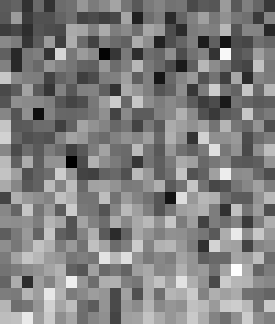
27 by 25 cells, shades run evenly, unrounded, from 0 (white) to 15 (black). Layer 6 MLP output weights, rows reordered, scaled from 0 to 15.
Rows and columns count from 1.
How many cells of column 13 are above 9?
8
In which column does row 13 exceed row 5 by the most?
21
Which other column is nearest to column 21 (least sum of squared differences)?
6
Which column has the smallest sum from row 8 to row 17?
17
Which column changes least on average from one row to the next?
14
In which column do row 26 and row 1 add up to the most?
3
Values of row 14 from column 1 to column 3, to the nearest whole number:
4 9 5
